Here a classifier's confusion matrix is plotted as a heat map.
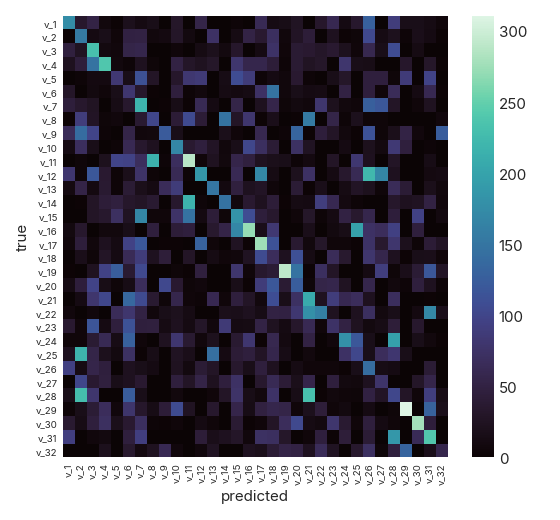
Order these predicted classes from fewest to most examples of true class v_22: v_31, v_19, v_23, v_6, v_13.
v_13, v_23, v_19, v_6, v_31
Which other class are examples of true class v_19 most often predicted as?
v_20
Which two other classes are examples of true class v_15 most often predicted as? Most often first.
v_7, v_11
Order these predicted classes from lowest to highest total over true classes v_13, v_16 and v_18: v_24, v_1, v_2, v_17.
v_1, v_24, v_2, v_17
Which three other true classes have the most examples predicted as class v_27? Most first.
v_12, v_7, v_19
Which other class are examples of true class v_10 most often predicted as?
v_16
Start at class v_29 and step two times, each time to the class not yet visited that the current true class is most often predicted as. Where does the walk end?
v_28
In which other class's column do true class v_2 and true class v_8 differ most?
v_14
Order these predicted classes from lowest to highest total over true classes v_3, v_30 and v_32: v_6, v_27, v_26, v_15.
v_27, v_15, v_6, v_26
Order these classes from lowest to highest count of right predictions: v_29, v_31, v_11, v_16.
v_31, v_16, v_11, v_29
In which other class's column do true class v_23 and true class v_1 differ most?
v_26
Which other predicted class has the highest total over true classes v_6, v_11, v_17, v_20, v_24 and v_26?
v_18
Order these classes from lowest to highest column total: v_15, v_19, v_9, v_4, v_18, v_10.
v_9, v_19, v_4, v_10, v_15, v_18
